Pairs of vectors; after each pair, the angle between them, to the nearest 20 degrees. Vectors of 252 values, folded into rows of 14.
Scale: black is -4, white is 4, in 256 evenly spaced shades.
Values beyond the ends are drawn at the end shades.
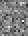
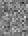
140 degrees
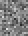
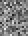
100 degrees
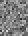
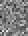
40 degrees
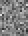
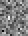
120 degrees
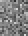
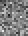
100 degrees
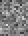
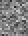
40 degrees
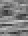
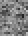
60 degrees
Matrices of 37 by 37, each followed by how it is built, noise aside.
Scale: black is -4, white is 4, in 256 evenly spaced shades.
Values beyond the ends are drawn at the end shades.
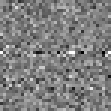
uneven rows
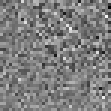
upper triangular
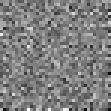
low rank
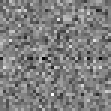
uneven rows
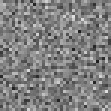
noise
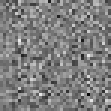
low rank
